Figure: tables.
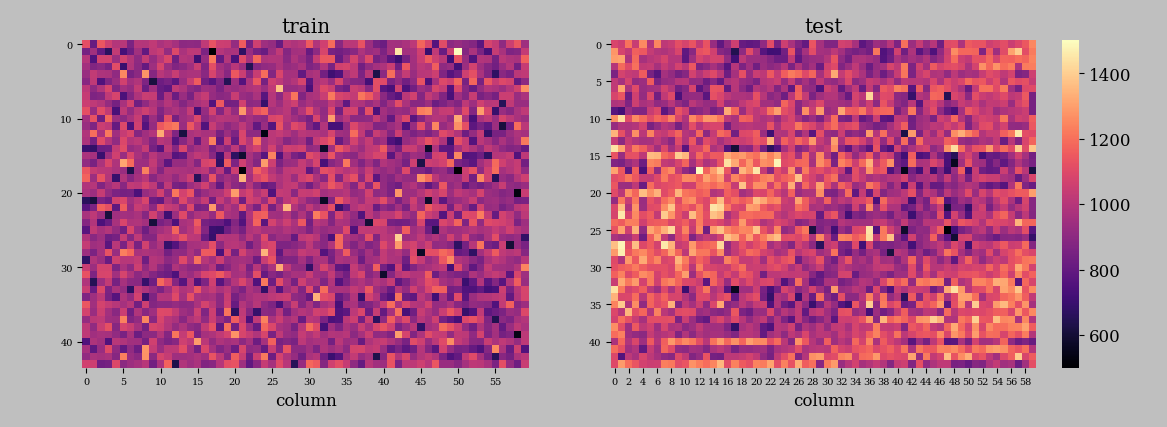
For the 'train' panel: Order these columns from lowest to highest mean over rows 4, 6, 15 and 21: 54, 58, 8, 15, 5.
54, 58, 15, 8, 5
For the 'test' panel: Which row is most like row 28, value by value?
10
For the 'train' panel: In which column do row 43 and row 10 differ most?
50
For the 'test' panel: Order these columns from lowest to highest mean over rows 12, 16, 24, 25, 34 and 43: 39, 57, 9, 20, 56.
39, 56, 9, 57, 20
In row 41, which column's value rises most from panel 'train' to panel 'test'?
53
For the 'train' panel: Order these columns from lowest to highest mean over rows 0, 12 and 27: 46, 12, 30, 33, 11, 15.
12, 11, 15, 46, 30, 33
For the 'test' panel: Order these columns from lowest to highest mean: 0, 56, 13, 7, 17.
17, 13, 56, 7, 0
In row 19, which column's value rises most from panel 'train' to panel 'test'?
18
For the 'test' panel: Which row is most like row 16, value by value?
26
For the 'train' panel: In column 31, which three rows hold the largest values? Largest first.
34, 23, 43
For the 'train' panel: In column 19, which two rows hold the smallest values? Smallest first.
5, 24
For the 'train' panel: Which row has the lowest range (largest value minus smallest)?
19
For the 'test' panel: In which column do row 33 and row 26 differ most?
48
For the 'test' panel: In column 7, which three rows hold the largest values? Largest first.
27, 23, 25
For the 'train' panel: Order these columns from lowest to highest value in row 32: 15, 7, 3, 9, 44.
15, 9, 7, 44, 3
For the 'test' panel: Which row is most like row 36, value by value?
0
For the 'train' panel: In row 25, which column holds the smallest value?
47
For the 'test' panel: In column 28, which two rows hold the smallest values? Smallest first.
25, 35
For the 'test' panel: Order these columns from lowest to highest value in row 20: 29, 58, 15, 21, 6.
15, 21, 58, 29, 6
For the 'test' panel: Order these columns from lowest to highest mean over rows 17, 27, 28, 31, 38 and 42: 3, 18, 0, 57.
18, 3, 57, 0
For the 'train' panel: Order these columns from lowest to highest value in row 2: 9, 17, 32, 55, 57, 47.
55, 9, 57, 47, 32, 17
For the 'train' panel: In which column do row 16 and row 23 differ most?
45
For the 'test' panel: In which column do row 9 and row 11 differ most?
16
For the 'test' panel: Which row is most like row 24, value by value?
30
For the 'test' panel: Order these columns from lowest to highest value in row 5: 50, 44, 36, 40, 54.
40, 44, 36, 54, 50
